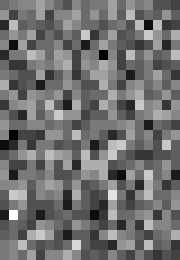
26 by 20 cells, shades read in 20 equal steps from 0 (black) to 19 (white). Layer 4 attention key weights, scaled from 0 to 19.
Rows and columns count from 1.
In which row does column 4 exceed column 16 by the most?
16
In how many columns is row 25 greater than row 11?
8
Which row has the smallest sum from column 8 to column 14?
21
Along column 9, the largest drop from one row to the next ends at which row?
15
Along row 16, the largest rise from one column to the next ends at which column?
10
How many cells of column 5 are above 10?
6
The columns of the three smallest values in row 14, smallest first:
2, 13, 5
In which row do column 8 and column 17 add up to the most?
4
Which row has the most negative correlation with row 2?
11
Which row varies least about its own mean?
1
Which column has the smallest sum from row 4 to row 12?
14
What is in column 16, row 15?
7
